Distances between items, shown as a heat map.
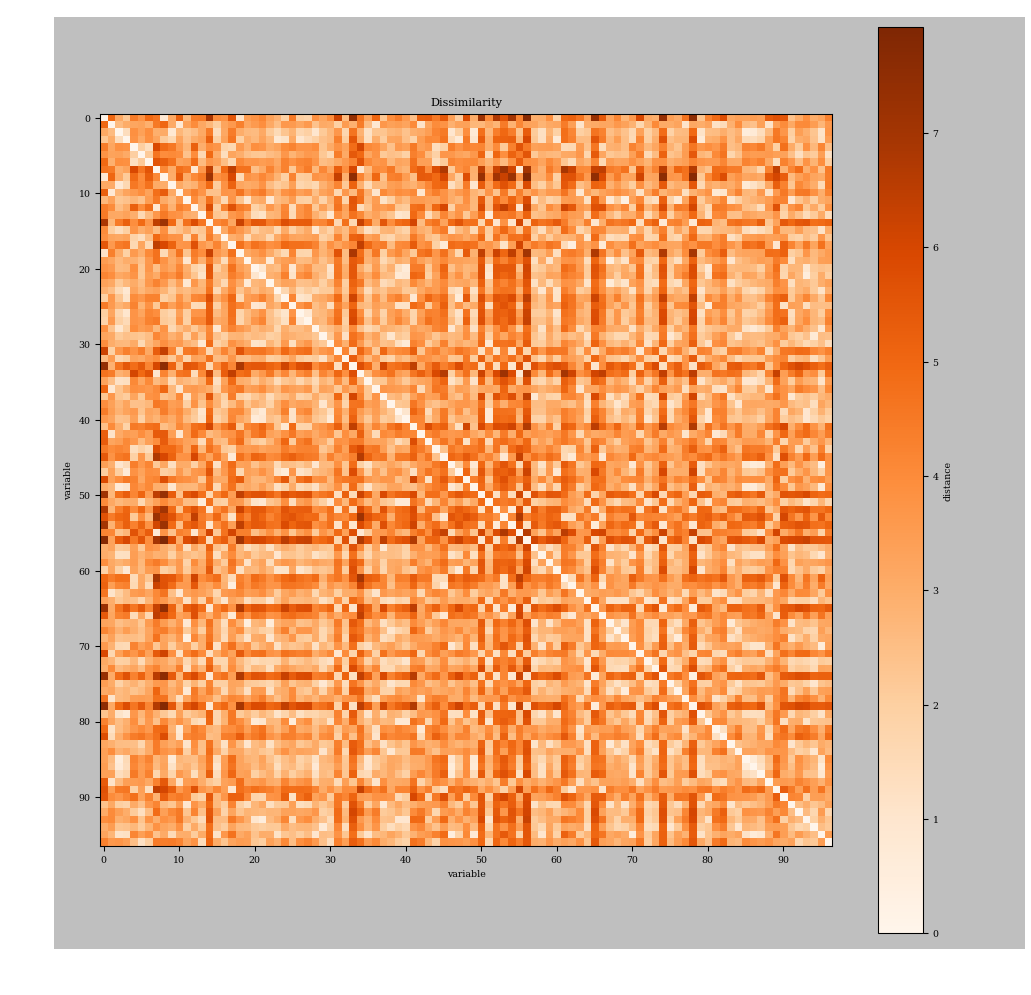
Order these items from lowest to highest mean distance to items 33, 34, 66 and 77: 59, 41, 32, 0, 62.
62, 32, 59, 41, 0
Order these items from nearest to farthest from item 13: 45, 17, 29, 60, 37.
29, 37, 60, 17, 45
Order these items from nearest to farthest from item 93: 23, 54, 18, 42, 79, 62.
79, 23, 18, 62, 42, 54
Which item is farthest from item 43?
41
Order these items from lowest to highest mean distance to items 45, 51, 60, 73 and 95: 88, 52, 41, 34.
88, 41, 34, 52
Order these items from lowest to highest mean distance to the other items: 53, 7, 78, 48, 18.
18, 48, 7, 53, 78
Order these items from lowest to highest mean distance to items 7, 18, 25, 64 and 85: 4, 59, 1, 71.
59, 1, 4, 71
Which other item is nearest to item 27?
26
